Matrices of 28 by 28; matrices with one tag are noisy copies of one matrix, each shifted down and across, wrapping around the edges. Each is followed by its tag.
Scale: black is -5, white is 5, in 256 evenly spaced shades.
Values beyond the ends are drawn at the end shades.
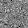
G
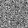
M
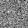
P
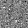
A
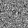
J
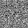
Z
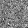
A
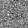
M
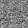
Z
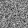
J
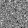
J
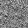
G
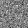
A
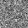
A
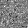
J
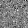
Z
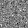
J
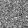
A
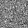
G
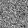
M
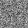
Z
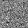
G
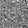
P
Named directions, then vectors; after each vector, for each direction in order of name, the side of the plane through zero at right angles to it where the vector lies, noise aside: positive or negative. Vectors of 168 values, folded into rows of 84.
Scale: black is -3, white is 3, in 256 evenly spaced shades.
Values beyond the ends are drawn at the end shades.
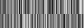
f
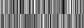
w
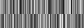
positive, positive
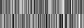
negative, negative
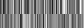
positive, negative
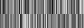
positive, negative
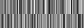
positive, positive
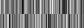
negative, positive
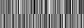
negative, negative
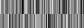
negative, positive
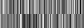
negative, positive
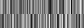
positive, positive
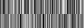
positive, negative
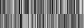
positive, negative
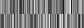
positive, positive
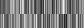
positive, negative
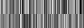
negative, positive
